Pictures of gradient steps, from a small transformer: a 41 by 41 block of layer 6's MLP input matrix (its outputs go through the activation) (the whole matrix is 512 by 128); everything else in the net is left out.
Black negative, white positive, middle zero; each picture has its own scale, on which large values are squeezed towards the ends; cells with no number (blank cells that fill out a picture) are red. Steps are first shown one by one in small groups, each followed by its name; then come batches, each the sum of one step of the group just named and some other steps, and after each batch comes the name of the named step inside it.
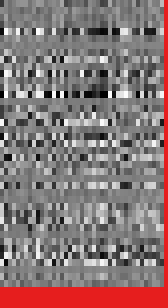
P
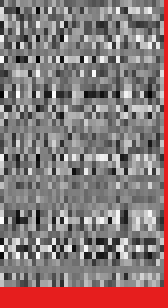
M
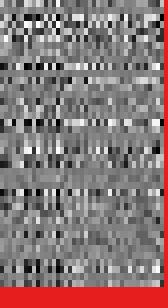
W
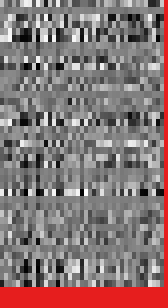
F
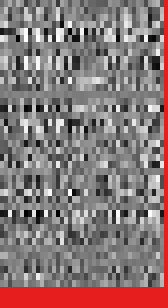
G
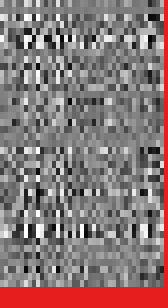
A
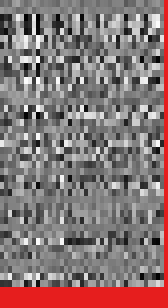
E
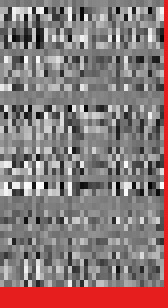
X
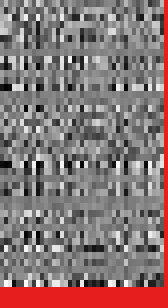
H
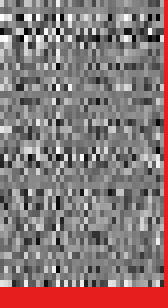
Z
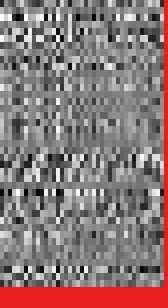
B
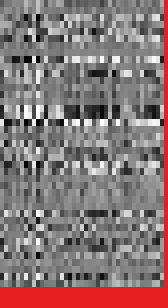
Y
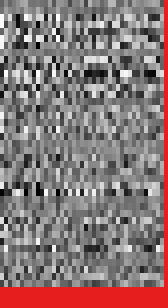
B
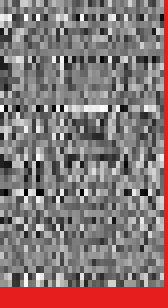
H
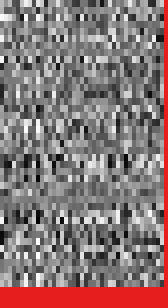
M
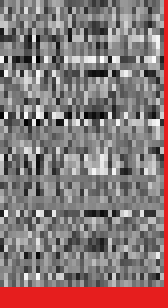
Y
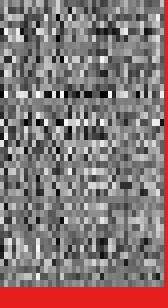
P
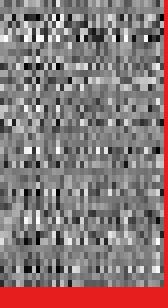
W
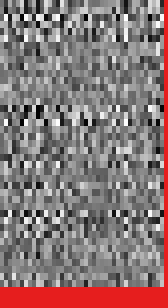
G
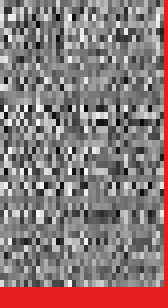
X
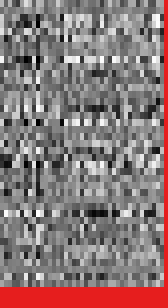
Y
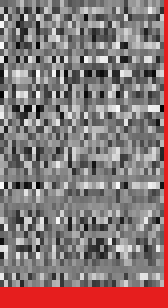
M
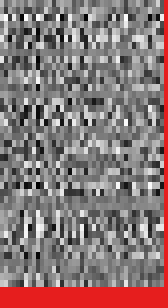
A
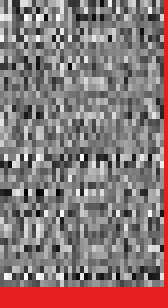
B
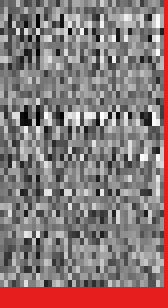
G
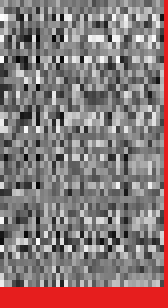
M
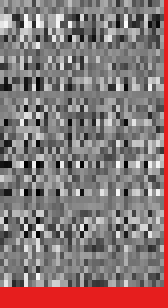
H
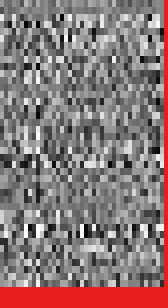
A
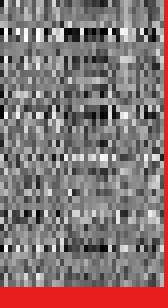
G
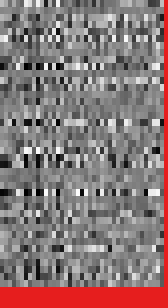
W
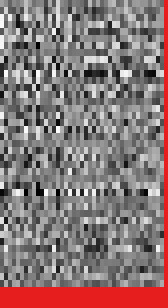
B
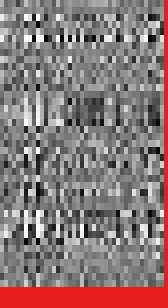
A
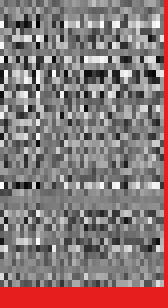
E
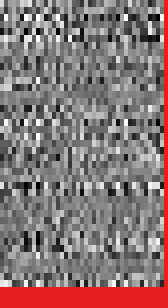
Z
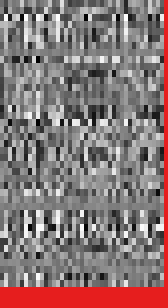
Y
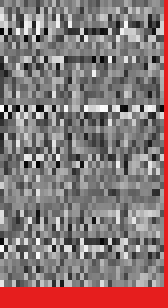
M
